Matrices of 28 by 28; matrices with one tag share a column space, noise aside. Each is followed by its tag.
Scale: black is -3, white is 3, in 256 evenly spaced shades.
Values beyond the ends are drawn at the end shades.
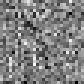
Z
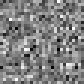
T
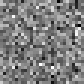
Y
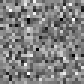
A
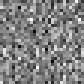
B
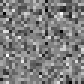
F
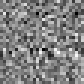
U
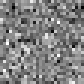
B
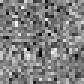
U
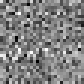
U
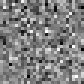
B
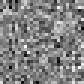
Z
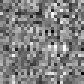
F
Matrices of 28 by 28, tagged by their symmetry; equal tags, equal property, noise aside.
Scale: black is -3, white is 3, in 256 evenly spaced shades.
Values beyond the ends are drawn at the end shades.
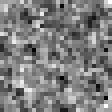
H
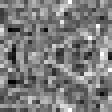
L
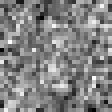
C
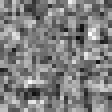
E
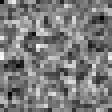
C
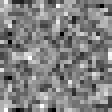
L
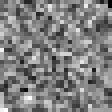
E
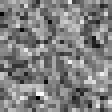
E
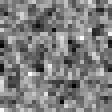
C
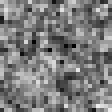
H
